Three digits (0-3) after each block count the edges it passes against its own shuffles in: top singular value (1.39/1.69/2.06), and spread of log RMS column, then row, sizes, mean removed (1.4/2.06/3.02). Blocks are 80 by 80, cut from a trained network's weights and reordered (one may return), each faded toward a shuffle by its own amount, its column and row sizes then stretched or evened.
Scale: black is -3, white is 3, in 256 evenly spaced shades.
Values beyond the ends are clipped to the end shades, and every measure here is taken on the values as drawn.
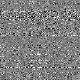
2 1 3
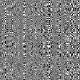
3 3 2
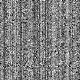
3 0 1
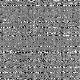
1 0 3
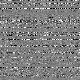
1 0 3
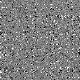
0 2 2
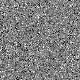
0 1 1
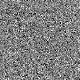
0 1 1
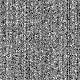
2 1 0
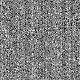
1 0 1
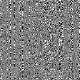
1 3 2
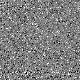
1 0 1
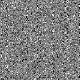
2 2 0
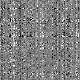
2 3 2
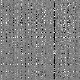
2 3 2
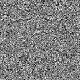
1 0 1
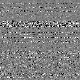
1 0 3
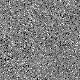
0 1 0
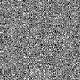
2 1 1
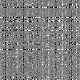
3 2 3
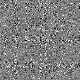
0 2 2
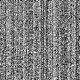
3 0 1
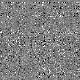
0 2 2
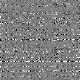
2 2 3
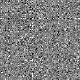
1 2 1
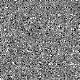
0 1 2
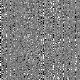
2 3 0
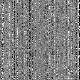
3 3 0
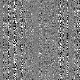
2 3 0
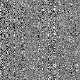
0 3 1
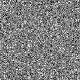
1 1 0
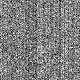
2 0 0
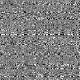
3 1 3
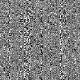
2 3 0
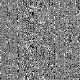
1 3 0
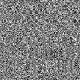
3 1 0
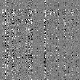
1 3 2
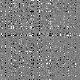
1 3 2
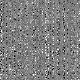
0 3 1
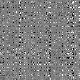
1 3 3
